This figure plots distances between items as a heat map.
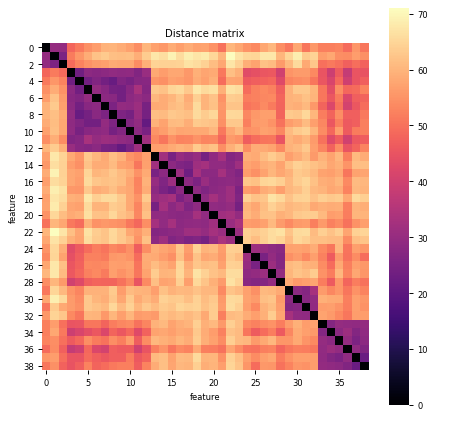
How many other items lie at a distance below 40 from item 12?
9
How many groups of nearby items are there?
6
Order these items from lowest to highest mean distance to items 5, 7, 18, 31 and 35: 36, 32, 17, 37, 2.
36, 37, 32, 17, 2
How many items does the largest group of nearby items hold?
11
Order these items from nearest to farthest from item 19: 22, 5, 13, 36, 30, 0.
13, 22, 36, 0, 30, 5
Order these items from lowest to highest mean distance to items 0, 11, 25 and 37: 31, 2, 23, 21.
2, 21, 31, 23
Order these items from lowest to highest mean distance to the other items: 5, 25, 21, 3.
3, 21, 5, 25
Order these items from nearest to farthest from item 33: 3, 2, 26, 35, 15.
35, 3, 2, 26, 15
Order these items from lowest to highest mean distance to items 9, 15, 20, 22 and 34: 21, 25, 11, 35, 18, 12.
21, 18, 11, 12, 35, 25
